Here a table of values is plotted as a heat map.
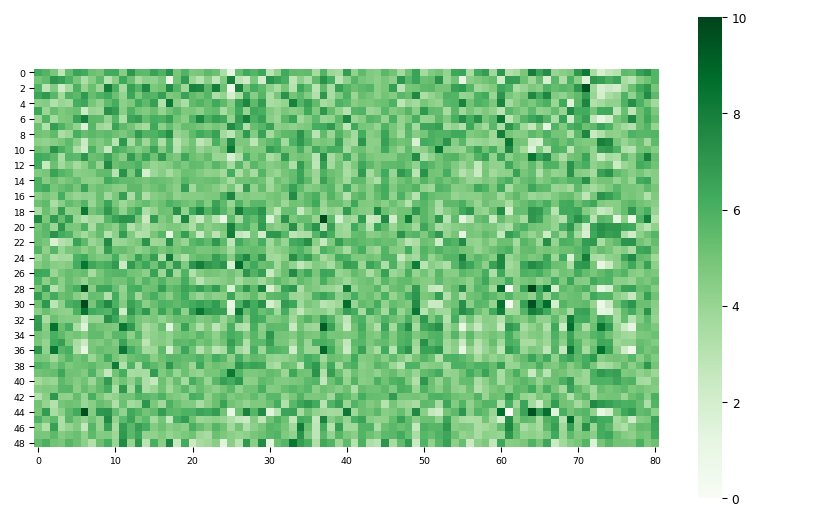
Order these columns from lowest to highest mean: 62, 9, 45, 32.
62, 32, 45, 9
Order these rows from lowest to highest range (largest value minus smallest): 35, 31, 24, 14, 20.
14, 35, 20, 24, 31
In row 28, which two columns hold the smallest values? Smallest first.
61, 73
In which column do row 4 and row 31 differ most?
49
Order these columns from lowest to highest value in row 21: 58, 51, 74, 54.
54, 58, 51, 74
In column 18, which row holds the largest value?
18
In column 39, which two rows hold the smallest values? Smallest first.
19, 1
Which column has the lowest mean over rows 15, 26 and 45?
26
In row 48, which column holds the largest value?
33
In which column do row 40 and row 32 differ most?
37
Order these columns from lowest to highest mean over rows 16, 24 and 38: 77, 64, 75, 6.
64, 75, 6, 77
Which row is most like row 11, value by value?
3
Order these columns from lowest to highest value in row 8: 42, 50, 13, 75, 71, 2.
75, 50, 2, 42, 13, 71
